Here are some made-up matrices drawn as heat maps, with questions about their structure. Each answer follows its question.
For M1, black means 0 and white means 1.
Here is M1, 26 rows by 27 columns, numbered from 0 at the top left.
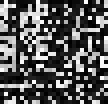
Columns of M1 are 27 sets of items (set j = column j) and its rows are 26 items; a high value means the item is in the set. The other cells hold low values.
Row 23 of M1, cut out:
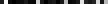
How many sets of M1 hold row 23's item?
6
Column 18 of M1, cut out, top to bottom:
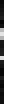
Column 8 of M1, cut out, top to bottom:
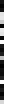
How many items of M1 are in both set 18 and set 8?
3
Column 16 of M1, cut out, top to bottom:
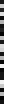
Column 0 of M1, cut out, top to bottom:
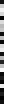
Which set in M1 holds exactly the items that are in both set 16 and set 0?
10
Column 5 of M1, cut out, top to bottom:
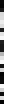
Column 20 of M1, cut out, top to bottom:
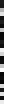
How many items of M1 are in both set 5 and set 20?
4
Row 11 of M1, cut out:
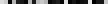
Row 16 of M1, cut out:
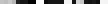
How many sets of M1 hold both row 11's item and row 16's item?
7
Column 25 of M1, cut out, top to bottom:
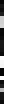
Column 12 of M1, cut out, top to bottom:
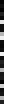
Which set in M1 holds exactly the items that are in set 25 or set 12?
19
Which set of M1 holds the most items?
9
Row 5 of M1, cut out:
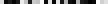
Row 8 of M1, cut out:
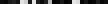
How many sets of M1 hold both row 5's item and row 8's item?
5
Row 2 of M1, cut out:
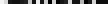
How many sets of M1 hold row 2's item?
9
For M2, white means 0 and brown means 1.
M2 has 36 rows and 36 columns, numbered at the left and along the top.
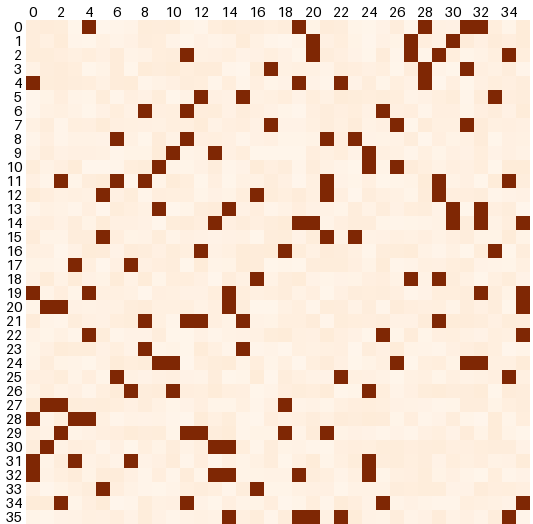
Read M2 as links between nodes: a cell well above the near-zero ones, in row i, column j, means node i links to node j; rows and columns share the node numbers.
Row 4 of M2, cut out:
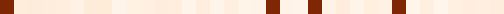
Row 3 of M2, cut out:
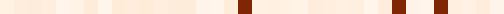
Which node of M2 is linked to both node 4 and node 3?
node 28
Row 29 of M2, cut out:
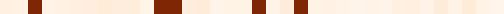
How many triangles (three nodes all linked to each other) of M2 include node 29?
3
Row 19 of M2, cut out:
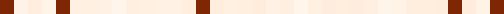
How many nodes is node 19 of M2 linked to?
5
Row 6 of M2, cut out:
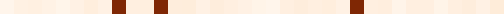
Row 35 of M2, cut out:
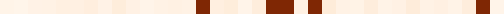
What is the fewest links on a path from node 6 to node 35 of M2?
3
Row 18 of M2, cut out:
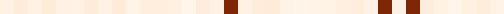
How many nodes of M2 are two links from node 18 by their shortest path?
6
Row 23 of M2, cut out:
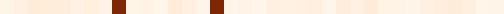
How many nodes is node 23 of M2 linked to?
2
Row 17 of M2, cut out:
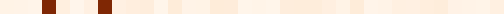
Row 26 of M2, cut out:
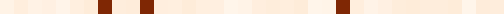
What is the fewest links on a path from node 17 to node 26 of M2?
2
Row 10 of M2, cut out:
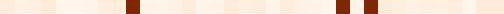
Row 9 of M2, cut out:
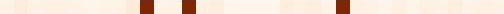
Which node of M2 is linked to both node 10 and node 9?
node 24
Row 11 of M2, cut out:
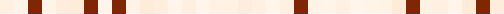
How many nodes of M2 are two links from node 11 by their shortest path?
8
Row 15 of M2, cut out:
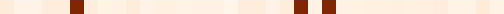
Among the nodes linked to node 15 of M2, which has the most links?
node 21
